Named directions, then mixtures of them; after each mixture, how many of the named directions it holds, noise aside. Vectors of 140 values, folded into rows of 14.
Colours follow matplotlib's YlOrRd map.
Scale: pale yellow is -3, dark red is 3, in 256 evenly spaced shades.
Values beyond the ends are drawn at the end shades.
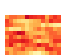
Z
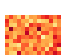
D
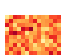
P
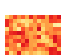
three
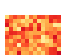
three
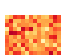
one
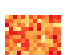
three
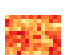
three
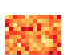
two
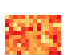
three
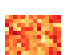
three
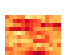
one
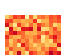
two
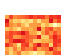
two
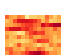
one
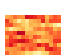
one
